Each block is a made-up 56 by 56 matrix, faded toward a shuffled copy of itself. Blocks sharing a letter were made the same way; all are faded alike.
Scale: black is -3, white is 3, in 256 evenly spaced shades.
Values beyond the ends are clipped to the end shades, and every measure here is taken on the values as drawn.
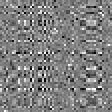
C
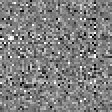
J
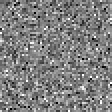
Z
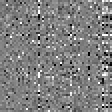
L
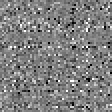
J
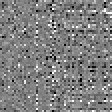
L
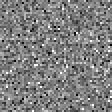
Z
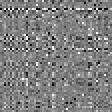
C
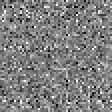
J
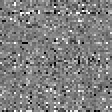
J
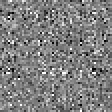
J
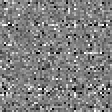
J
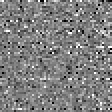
J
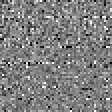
J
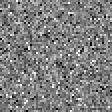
Z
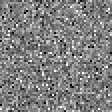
Z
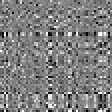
C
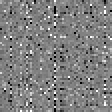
L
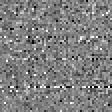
J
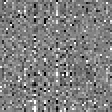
L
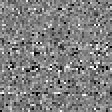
J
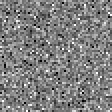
Z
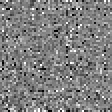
J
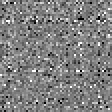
J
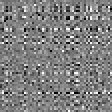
C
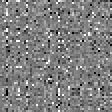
L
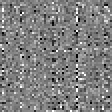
L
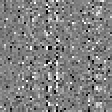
L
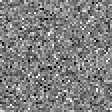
Z
